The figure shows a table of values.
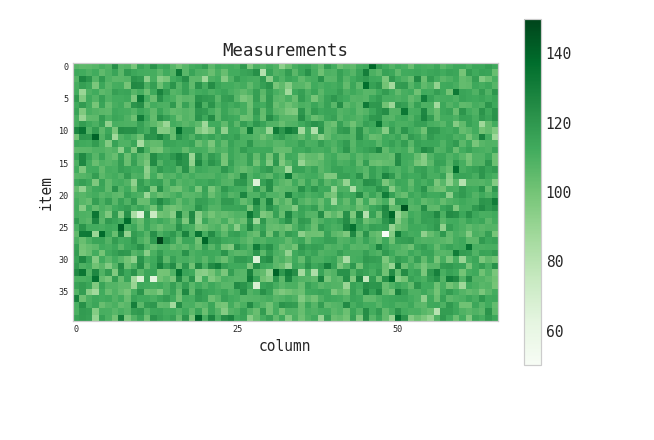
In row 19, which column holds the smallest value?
43
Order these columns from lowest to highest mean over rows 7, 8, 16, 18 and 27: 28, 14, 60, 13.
28, 60, 14, 13
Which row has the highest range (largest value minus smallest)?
26
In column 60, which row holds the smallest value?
18
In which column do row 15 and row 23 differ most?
12
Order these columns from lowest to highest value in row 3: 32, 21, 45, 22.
32, 22, 21, 45
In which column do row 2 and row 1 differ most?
29
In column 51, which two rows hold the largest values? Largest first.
22, 7
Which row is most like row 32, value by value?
10
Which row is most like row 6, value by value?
3
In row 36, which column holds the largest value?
0
